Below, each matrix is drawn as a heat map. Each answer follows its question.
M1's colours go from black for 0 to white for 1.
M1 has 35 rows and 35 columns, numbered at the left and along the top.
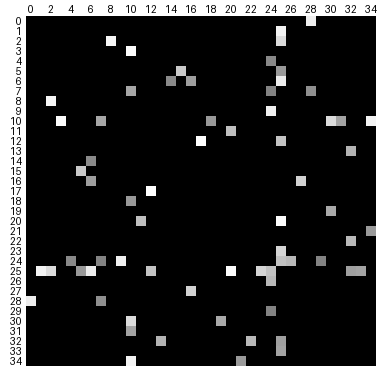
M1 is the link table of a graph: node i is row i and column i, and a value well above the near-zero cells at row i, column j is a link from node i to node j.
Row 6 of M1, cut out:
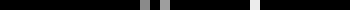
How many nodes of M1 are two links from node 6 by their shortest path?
10
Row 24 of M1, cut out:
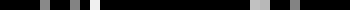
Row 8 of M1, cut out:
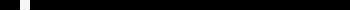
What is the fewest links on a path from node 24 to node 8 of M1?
3
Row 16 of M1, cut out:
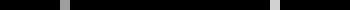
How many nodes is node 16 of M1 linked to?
2
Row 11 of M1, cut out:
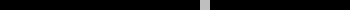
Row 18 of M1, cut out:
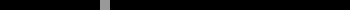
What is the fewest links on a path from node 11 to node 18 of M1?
6
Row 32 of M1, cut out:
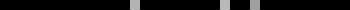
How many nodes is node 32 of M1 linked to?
3
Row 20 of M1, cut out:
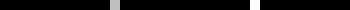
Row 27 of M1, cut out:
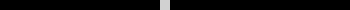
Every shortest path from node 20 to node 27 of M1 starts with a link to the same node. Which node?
node 25
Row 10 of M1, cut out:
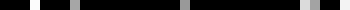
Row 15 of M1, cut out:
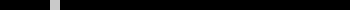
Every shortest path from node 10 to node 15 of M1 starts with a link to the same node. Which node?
node 7
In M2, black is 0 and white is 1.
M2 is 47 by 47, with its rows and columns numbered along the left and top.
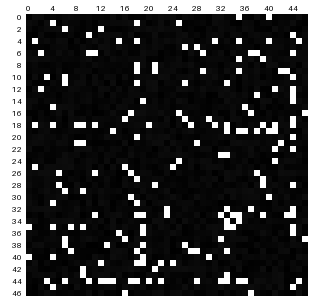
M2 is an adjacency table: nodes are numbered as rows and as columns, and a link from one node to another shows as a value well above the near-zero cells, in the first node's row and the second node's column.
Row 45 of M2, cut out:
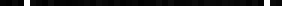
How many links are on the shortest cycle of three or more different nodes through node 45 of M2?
4
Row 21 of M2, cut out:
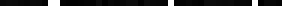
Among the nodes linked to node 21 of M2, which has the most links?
node 9
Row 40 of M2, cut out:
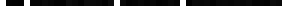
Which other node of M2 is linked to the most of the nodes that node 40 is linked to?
node 35
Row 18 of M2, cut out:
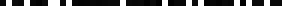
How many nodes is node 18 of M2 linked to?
12
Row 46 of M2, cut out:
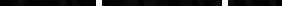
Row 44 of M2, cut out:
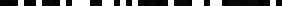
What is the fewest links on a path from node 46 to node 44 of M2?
3
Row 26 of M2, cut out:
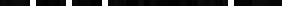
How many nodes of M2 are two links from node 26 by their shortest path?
9
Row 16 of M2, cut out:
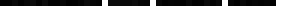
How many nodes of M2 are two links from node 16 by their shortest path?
7
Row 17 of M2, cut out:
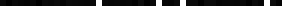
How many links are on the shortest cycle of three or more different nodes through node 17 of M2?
5
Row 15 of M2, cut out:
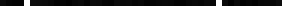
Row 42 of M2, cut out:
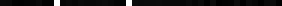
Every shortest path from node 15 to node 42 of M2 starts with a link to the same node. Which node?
node 4
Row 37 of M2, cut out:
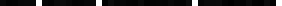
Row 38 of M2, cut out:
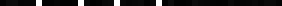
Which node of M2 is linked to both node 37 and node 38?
node 6
